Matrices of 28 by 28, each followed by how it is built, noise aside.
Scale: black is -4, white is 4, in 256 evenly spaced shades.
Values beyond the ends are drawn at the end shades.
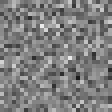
noise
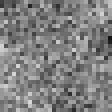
smooth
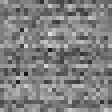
blocks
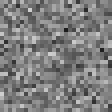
noise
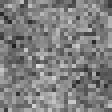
smooth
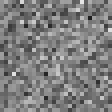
Hankel
